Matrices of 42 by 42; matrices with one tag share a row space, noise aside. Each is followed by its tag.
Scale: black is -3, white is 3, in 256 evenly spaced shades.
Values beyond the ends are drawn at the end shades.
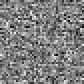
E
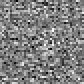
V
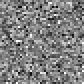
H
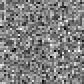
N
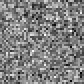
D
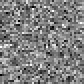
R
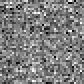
D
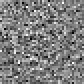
R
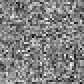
D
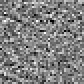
R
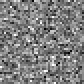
R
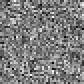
E
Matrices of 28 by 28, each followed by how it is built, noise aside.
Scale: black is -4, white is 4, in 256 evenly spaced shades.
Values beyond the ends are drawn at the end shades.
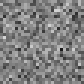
repeating columns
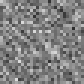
Toeplitz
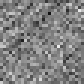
Hankel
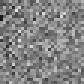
Hankel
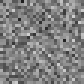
Toeplitz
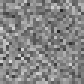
Toeplitz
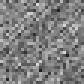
Hankel
